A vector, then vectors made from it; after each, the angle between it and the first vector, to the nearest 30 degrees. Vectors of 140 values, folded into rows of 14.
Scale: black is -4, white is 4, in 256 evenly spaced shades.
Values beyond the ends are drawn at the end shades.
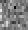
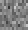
120 degrees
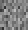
90 degrees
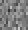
90 degrees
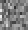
30 degrees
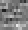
90 degrees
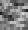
90 degrees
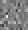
120 degrees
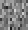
90 degrees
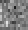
30 degrees
